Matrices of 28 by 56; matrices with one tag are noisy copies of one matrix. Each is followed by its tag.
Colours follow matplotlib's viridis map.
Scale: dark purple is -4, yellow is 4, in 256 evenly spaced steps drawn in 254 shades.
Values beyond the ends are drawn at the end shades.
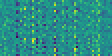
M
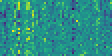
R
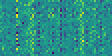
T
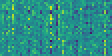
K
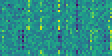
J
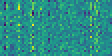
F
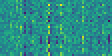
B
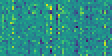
K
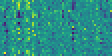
R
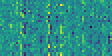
B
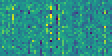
K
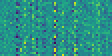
M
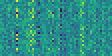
T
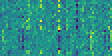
J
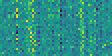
T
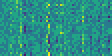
B
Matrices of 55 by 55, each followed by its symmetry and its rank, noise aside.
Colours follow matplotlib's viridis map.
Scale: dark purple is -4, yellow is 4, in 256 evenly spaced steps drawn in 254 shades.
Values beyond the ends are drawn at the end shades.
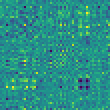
symmetric, rank four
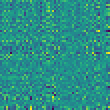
antisymmetric, rank four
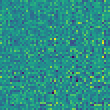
no symmetry, rank five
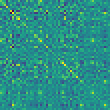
symmetric, rank four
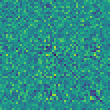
symmetric, rank five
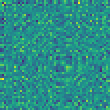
symmetric, rank six
